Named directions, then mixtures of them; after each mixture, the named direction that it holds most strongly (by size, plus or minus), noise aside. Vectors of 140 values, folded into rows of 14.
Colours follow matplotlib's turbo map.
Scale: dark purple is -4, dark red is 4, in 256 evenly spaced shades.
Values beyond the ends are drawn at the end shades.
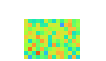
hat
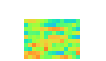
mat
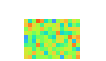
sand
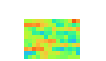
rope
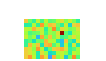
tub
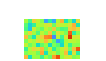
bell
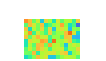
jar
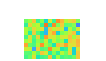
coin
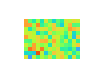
hat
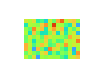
coin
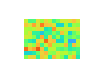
rope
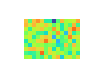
bell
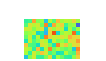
coin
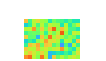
tub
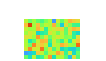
hat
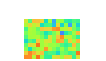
mat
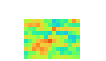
rope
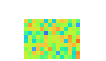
coin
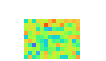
mat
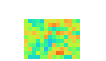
mat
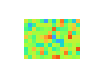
bell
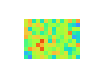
jar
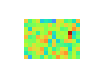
bell
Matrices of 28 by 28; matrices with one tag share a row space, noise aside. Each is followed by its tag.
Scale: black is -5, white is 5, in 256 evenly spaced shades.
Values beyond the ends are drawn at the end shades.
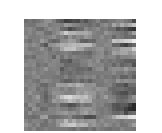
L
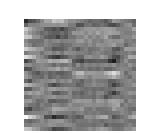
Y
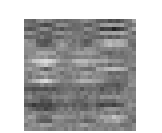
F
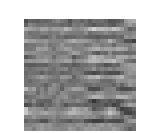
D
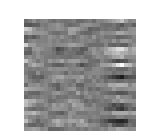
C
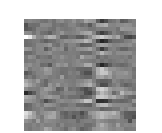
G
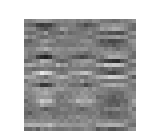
F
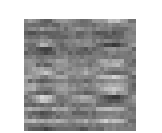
F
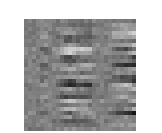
L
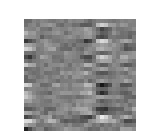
G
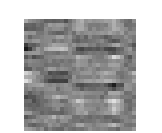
Y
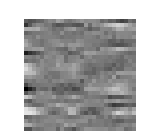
C
